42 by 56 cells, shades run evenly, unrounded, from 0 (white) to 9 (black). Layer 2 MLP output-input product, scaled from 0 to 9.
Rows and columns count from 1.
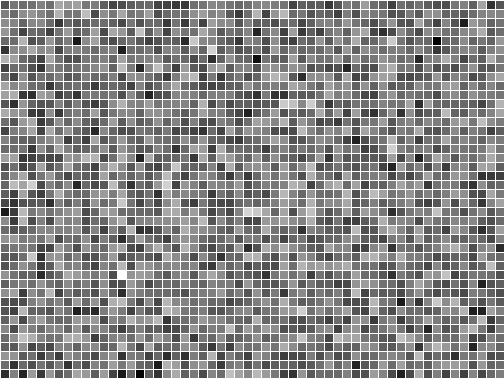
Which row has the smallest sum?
38
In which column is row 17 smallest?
44
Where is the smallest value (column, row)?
14, 31
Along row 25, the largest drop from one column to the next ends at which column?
3
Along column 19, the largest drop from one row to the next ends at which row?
41
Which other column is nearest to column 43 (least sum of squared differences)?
51
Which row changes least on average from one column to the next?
1
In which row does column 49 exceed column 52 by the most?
5
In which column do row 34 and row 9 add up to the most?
45
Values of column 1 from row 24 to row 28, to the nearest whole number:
8 4 5 4 5
